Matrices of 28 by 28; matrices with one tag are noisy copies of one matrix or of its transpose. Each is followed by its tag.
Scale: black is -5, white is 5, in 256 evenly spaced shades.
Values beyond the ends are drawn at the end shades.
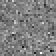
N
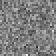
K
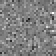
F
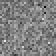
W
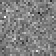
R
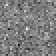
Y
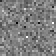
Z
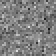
Y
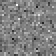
R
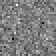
R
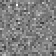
R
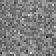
K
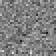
F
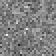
Y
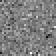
K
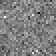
R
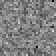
K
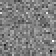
N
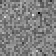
R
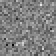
W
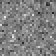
R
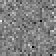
F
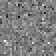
W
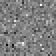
W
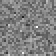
Z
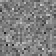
W
